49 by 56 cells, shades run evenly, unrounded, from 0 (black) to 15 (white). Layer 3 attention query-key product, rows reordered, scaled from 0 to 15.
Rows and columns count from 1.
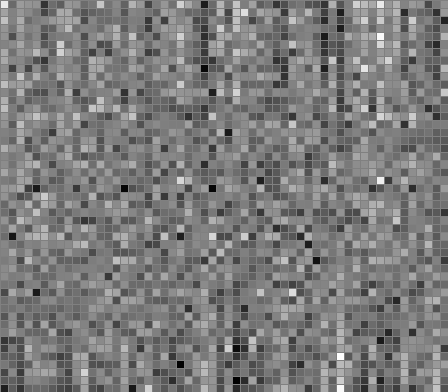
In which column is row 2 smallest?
43
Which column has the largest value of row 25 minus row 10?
45
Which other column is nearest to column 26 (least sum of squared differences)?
41
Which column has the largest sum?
48
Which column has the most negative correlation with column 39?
29
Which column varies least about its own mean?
53
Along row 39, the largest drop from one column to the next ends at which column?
24
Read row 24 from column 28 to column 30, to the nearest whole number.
7 10 9
